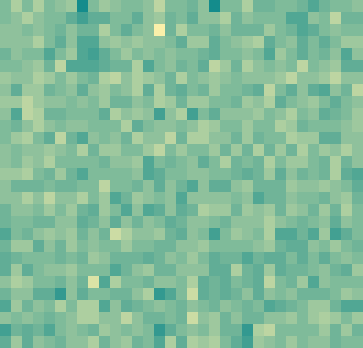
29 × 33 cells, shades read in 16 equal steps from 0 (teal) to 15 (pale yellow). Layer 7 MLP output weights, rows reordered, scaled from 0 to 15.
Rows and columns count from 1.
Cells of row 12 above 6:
24
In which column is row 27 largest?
18
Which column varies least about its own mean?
22
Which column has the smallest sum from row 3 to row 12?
8
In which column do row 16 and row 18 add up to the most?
10
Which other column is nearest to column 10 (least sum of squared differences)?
32
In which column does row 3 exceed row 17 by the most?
15
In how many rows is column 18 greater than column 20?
17
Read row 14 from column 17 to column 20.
7 8 5 7
